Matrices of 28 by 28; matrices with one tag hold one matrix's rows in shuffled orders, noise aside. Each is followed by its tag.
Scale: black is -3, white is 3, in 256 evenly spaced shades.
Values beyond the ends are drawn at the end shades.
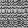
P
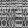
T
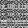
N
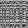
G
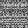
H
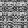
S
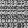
P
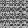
G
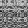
S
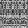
H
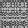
H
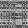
T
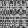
G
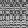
G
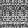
H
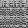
G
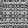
H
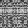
S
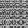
G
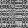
T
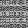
G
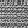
P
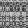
G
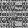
T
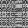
T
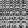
G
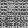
N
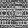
T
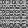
G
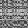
S
